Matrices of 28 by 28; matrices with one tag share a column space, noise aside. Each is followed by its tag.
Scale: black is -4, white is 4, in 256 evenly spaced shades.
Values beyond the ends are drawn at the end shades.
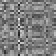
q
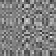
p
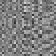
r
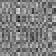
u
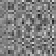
q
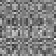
q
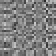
p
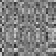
u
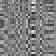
r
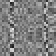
u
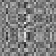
u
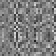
u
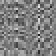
p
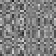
q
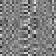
r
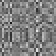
u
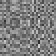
r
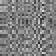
r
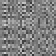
r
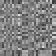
p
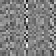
p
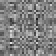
q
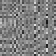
r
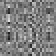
u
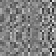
u
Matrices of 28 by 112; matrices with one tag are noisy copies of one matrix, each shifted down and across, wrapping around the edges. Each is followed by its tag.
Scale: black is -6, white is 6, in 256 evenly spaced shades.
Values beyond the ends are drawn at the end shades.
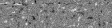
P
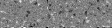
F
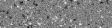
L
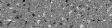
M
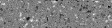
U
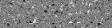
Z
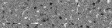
M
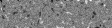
F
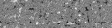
P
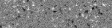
L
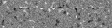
F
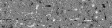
P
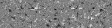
Z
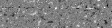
P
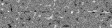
P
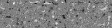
P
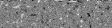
P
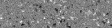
L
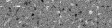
M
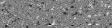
Z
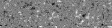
U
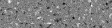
M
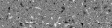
F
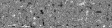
P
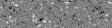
U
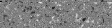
U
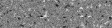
Z
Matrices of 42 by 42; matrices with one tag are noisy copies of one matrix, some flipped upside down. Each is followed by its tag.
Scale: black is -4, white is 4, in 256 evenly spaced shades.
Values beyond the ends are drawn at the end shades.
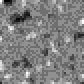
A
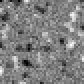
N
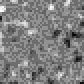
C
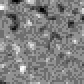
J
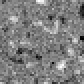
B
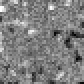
C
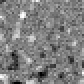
J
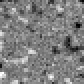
C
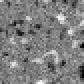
B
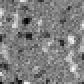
N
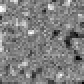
C
